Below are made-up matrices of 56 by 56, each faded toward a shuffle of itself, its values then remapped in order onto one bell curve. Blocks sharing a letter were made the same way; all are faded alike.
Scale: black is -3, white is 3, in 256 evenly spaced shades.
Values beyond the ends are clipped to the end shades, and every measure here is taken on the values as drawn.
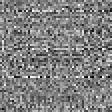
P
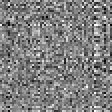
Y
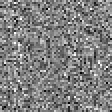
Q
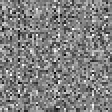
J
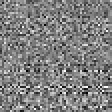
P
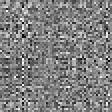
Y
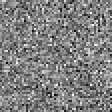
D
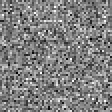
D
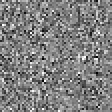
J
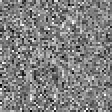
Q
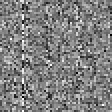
J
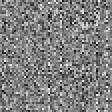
J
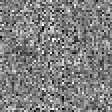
J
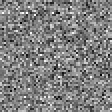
D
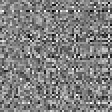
Y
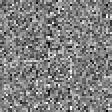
Q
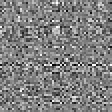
P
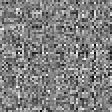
Y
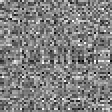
P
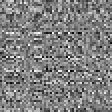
P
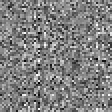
J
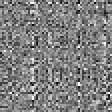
Y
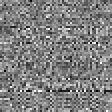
P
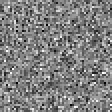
D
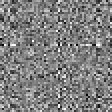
Y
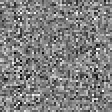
J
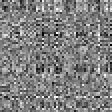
Y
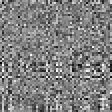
Y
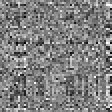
Y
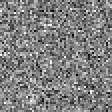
D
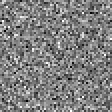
D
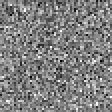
D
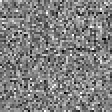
D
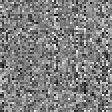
J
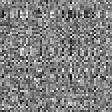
Y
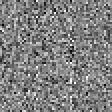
Q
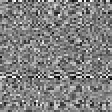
P
